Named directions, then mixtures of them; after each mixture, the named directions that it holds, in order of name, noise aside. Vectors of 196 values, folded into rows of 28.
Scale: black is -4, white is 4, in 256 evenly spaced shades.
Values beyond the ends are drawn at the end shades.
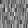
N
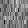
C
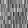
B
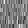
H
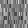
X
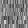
C, H, X.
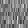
C, H.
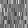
X.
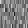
N.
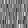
H.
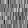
B, C.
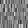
H, N.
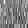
B, H, X.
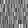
H, N.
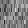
C.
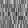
C, H, X.
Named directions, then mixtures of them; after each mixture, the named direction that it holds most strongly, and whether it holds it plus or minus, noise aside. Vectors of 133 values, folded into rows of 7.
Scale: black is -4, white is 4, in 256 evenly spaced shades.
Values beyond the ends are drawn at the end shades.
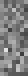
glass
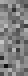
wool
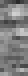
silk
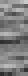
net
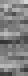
net, plus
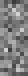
glass, plus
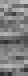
net, plus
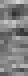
silk, minus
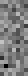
wool, plus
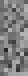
glass, minus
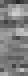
silk, plus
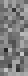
glass, minus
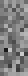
glass, minus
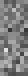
glass, plus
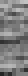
net, plus
